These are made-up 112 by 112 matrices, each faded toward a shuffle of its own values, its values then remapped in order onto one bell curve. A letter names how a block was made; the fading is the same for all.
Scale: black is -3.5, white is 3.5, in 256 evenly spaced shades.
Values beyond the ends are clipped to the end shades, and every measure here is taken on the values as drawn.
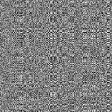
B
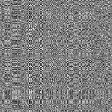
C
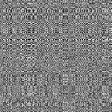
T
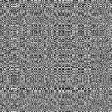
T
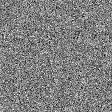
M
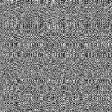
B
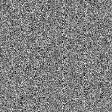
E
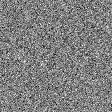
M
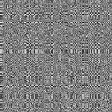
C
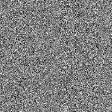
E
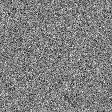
M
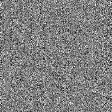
E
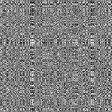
C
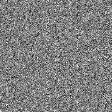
E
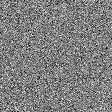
M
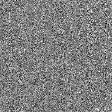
E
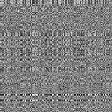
T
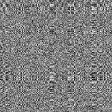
B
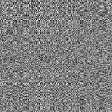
B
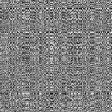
T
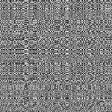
T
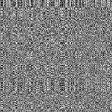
B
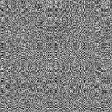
B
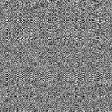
B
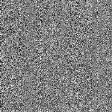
E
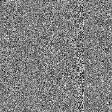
E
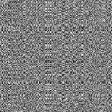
B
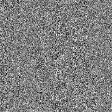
E
